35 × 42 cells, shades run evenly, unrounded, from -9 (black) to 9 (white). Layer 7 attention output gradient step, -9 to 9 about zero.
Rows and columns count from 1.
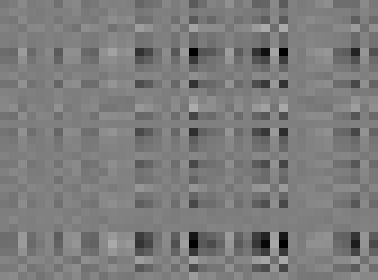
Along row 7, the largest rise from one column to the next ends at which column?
31
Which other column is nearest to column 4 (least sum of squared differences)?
25
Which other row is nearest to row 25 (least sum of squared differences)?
9
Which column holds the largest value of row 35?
22
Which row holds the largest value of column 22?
14
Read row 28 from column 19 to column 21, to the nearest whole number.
0 0 0
